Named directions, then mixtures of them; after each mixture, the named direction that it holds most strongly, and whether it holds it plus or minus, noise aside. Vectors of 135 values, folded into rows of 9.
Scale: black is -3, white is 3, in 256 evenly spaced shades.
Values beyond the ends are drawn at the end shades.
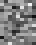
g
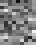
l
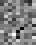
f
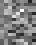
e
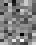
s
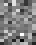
s, minus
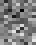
e, minus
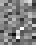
f, minus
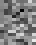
e, minus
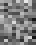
l, minus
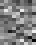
e, plus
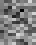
e, minus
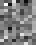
s, minus
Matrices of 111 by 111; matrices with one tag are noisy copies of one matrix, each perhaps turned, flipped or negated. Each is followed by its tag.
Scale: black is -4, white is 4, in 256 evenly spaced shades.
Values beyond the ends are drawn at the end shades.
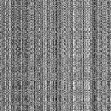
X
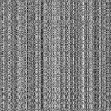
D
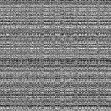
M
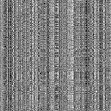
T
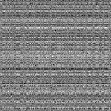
D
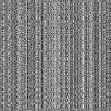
D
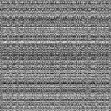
D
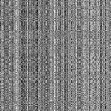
X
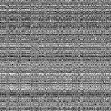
X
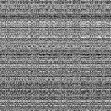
X
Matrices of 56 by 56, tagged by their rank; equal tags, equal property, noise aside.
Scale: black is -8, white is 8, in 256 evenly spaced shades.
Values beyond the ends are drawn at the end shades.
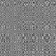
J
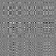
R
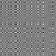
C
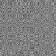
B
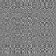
J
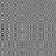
C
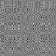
J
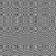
R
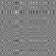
C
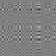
C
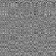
B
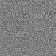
B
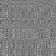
J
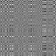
C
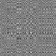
R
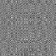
B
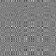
C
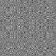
B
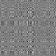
R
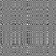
R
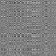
R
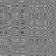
J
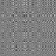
R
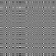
C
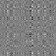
R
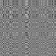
R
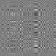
R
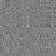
J
